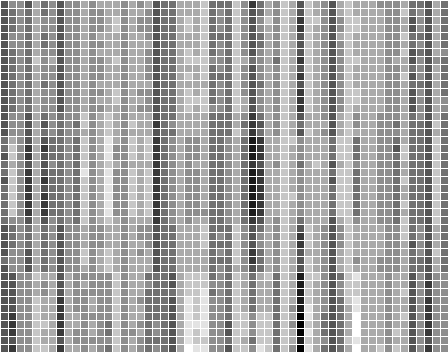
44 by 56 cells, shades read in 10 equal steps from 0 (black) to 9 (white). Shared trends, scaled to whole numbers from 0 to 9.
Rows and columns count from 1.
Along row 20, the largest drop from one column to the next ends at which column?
20
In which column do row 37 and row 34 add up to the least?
38
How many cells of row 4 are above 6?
8
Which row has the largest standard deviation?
44
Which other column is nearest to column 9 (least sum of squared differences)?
12
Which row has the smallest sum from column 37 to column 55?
41
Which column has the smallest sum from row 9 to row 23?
32
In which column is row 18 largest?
14
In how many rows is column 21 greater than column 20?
34
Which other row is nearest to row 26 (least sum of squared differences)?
19
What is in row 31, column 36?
7
